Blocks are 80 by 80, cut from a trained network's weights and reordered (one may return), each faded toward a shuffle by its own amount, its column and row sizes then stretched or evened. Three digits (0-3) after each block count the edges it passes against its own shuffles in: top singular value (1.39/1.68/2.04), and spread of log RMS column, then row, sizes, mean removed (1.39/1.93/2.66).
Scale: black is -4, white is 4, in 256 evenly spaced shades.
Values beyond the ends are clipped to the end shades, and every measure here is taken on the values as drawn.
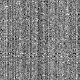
3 0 2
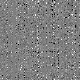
0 3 1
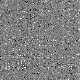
0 1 2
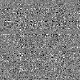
1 2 3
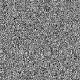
1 1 0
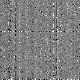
2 2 2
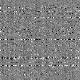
2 0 3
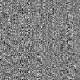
2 3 0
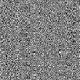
2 2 1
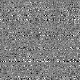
1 1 3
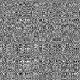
3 0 3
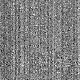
3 0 1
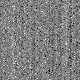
1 1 0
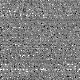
1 0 2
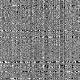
3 0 3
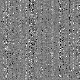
1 3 0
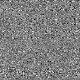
0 0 3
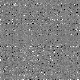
0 1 2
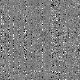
0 3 1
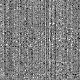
3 1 2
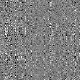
2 3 2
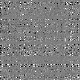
1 2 3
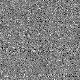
0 0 2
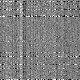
3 1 3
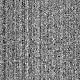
3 1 0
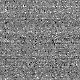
1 1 1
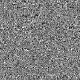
1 0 2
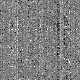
2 2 1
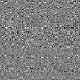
2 2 3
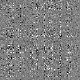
1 3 2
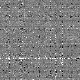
2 2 2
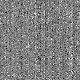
2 1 1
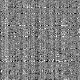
3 0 3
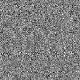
2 0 2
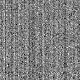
3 0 1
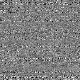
0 0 3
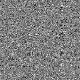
1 1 1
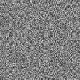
3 1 0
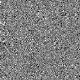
1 2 1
